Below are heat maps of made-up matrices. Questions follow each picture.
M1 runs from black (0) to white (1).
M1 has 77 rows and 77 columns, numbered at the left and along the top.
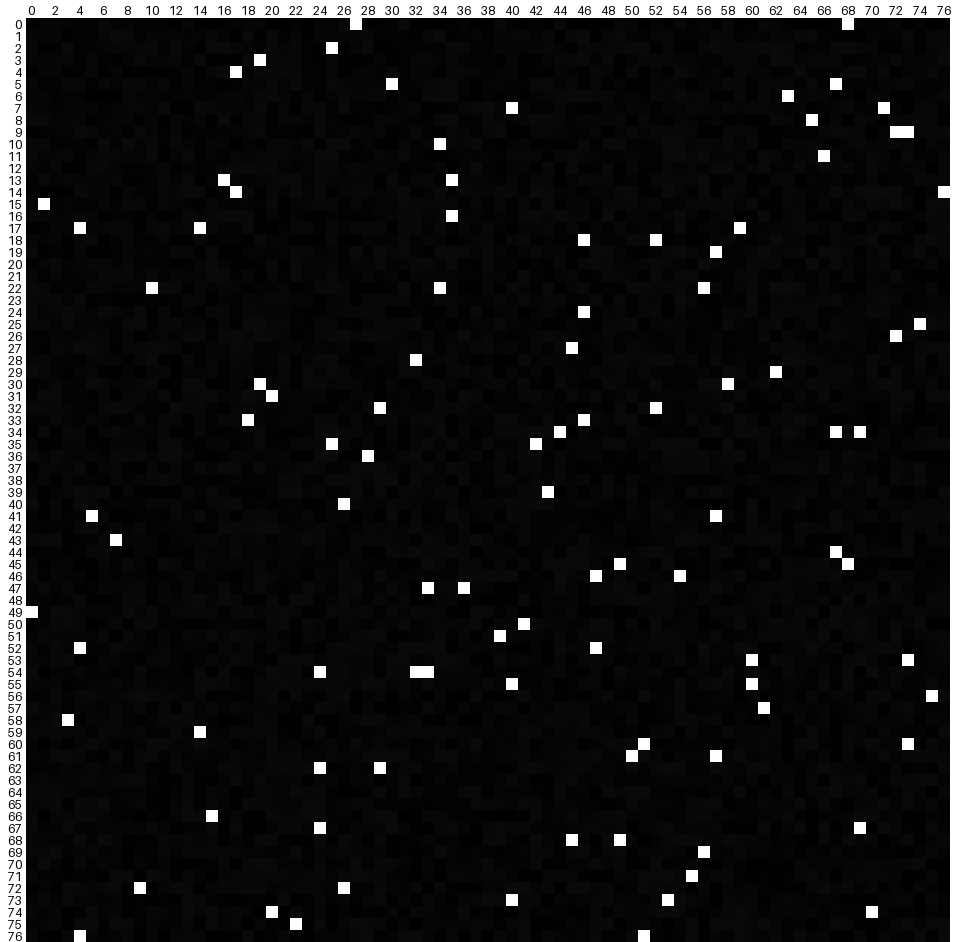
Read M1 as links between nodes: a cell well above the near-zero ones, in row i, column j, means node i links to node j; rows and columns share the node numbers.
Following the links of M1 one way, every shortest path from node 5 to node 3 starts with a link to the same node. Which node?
node 30
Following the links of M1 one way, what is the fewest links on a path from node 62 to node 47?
3
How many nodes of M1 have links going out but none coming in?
6
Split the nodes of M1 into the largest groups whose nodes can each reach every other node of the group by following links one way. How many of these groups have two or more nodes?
6
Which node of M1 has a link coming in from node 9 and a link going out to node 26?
node 72
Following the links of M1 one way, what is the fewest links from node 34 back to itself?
5
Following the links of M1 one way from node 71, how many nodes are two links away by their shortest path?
2
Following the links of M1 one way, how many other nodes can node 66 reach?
2
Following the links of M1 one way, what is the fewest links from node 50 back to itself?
4
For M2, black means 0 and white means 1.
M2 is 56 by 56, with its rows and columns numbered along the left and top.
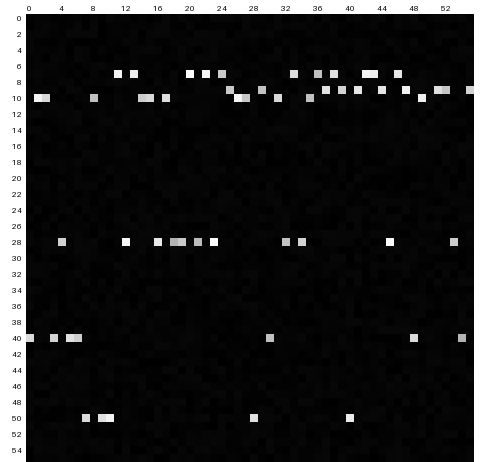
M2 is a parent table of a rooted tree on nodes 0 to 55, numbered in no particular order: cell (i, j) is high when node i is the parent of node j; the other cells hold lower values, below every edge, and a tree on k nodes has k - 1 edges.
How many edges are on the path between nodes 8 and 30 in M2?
4
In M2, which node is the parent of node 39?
9
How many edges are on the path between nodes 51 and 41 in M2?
2
